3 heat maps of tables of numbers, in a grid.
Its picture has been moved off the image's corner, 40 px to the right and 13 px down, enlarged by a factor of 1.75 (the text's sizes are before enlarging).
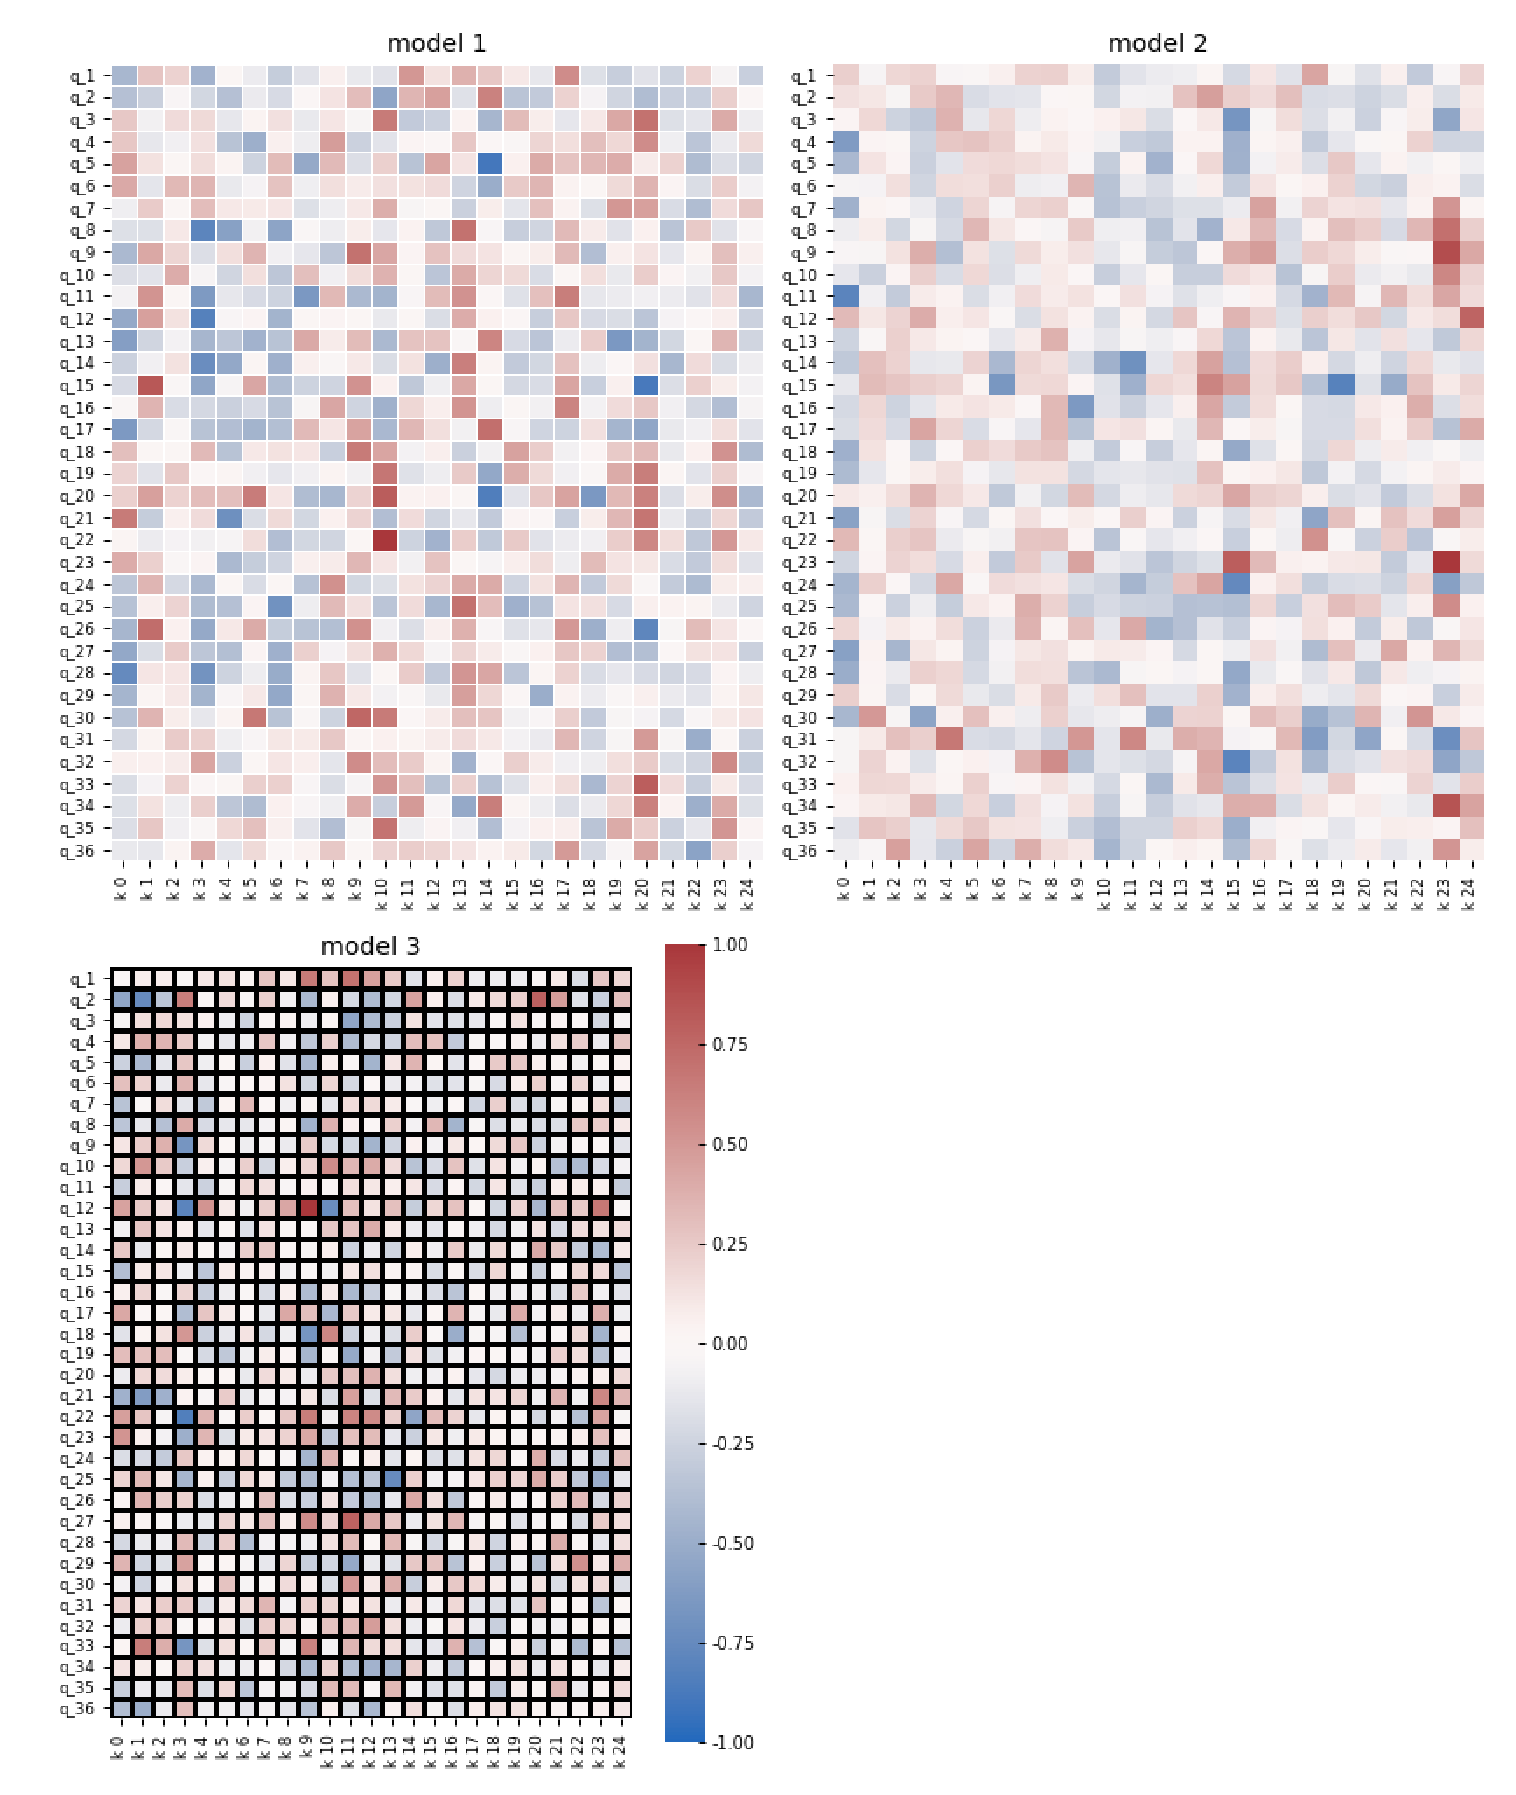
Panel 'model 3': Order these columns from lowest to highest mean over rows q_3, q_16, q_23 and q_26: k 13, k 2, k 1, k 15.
k 13, k 15, k 2, k 1
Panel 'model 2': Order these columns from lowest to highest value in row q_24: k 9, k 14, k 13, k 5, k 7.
k 9, k 5, k 7, k 13, k 14
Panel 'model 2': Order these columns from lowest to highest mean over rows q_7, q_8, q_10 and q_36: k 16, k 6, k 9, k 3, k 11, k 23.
k 11, k 6, k 3, k 9, k 16, k 23
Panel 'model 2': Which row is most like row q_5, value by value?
q_18
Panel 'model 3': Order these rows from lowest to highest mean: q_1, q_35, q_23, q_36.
q_36, q_35, q_23, q_1
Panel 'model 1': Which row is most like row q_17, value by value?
q_13
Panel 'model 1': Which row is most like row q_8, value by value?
q_14
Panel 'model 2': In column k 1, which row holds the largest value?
q_30
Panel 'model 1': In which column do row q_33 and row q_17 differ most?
k 20
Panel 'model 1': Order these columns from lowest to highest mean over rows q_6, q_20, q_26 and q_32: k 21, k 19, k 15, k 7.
k 7, k 21, k 15, k 19
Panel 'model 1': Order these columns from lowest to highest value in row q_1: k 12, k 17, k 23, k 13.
k 23, k 12, k 13, k 17
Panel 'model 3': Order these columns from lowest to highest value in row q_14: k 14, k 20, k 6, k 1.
k 1, k 14, k 6, k 20
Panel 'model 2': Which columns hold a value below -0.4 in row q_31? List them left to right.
k 18, k 20, k 23
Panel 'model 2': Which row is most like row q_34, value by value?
q_9
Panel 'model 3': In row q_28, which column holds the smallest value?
k 6
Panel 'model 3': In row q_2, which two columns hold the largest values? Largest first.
k 20, k 3
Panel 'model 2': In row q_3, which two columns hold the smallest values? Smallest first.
k 15, k 23
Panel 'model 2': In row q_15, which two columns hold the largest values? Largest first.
k 14, k 15
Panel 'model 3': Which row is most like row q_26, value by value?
q_4
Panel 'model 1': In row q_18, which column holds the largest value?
k 9
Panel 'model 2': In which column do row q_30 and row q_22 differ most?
k 18
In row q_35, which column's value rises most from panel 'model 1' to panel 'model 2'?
k 14
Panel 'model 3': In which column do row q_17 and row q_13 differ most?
k 10
